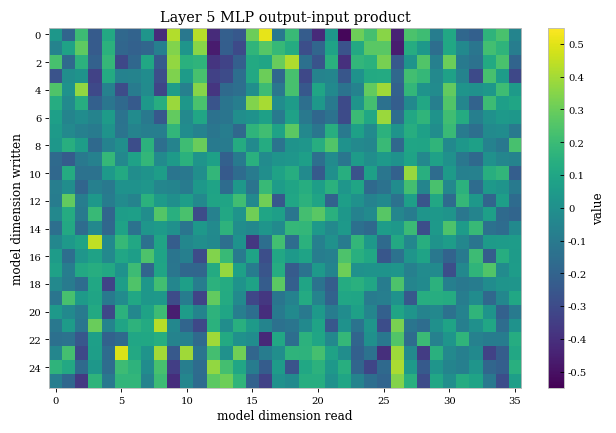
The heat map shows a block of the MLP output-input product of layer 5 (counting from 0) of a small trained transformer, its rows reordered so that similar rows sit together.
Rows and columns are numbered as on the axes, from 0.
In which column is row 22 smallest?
16
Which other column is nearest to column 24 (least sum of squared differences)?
34
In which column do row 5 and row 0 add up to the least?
22
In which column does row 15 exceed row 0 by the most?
3
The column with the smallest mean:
4
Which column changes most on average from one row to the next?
15
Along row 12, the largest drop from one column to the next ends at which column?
17
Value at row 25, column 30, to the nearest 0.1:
0
